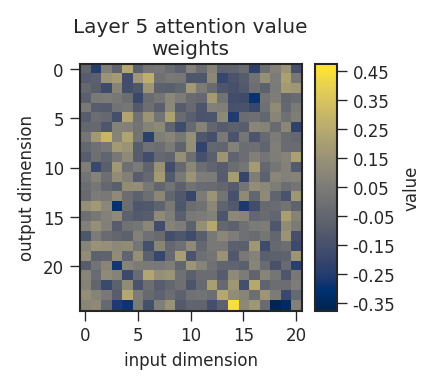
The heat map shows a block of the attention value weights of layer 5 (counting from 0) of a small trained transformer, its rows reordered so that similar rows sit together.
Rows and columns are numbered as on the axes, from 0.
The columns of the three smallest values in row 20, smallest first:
3, 20, 18
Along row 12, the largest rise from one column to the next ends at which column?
4
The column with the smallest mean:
15
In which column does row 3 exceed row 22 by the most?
2
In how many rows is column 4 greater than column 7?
14
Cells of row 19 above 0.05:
7
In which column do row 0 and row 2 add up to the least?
1
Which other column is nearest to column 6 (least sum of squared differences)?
17
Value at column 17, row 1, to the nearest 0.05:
0.15
